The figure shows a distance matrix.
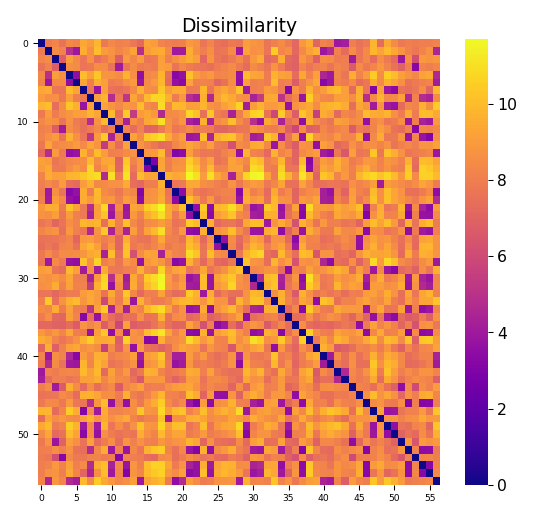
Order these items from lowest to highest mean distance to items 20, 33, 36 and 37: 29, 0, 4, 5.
5, 4, 0, 29
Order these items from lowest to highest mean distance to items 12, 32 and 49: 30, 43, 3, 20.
30, 3, 43, 20
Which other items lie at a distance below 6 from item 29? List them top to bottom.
6, 8, 35, 47, 49, 50
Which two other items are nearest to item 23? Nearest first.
32, 36
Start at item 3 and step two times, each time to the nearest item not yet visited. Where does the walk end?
11
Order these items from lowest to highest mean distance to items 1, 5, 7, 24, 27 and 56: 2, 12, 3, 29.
12, 3, 2, 29
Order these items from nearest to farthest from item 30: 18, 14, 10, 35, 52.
52, 10, 35, 14, 18
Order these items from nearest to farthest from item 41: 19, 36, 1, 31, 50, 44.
19, 1, 36, 31, 44, 50
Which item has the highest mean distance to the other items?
17
